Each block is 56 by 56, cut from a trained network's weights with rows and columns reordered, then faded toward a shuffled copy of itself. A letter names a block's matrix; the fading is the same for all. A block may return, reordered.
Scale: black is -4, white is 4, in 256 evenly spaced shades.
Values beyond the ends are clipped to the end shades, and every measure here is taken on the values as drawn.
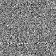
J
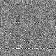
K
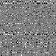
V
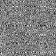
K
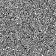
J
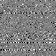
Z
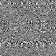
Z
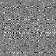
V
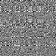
Z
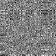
K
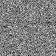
J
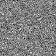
J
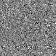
J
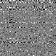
V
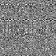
K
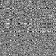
K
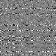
V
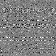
Z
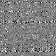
V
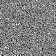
J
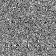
J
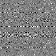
Z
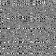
V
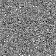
J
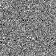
J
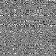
Z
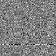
K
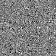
J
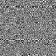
K
